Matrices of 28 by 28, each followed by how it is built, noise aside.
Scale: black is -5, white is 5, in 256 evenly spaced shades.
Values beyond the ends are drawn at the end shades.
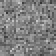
smooth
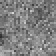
smooth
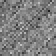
Hankel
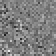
lower triangular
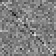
diagonal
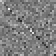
diagonal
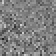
lower triangular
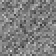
Hankel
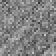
Hankel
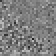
lower triangular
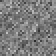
Hankel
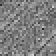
Hankel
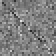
diagonal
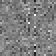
uneven columns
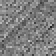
Hankel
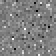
sparse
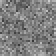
smooth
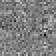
low rank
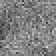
smooth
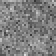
smooth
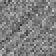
Hankel
